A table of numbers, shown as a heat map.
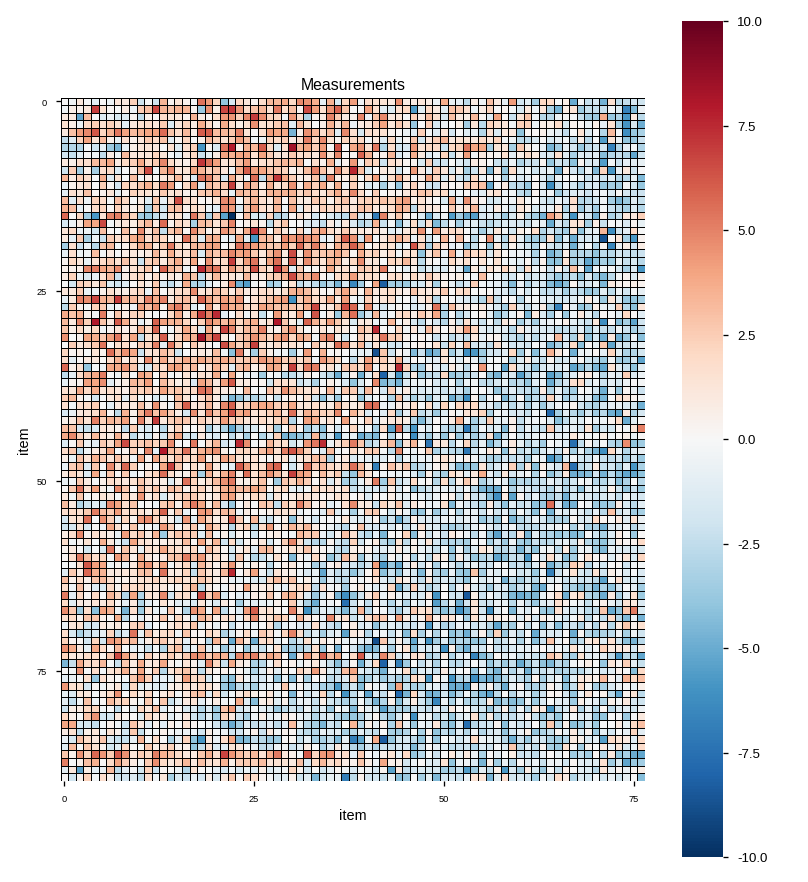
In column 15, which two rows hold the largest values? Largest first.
13, 27
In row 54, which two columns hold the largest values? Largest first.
13, 4
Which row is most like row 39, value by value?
77
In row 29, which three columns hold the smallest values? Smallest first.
71, 75, 73
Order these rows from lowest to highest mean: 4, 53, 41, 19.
53, 41, 19, 4
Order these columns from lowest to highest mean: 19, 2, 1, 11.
1, 2, 11, 19
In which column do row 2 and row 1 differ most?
32
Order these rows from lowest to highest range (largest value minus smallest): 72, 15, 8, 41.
72, 8, 41, 15
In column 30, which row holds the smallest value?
26
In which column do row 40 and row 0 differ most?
21
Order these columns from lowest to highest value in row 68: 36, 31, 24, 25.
36, 24, 31, 25
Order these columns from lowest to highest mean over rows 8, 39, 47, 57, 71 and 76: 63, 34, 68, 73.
63, 68, 73, 34
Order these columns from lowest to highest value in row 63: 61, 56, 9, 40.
61, 56, 40, 9
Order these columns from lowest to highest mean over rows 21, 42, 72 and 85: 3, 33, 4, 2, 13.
13, 3, 2, 33, 4
